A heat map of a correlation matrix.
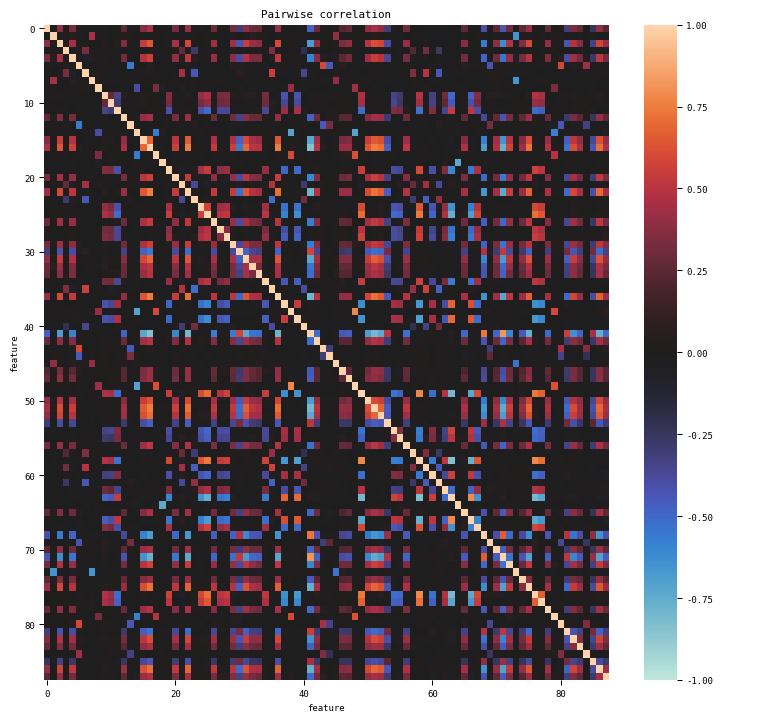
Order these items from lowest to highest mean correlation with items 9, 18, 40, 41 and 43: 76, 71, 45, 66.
66, 45, 76, 71
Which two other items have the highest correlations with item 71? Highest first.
41, 68
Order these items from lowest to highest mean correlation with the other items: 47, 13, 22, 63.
63, 13, 47, 22
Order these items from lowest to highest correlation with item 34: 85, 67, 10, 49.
85, 10, 67, 49
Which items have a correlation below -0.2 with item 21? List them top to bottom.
23, 40, 61
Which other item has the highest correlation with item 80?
5
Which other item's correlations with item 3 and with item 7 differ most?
73
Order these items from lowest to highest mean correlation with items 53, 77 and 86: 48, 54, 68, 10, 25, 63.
63, 54, 68, 48, 10, 25
